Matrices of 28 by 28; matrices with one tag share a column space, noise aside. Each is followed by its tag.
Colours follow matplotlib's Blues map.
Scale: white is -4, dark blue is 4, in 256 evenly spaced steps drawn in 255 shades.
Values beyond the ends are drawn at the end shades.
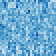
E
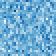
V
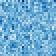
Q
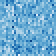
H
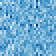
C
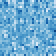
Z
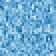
V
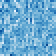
Z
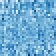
E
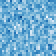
C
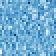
C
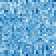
E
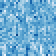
E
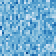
C
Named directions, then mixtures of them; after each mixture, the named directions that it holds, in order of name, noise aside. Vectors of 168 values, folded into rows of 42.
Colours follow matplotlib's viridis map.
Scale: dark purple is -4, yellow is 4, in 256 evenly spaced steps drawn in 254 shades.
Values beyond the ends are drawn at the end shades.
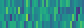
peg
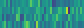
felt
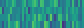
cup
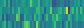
felt.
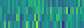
cup, felt.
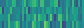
cup.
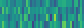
cup, peg.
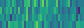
cup, peg.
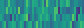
peg.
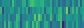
cup, felt.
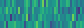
cup, peg.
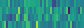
felt, peg.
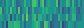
cup, peg.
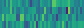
felt.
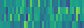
felt, peg.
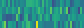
felt, peg.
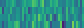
cup.
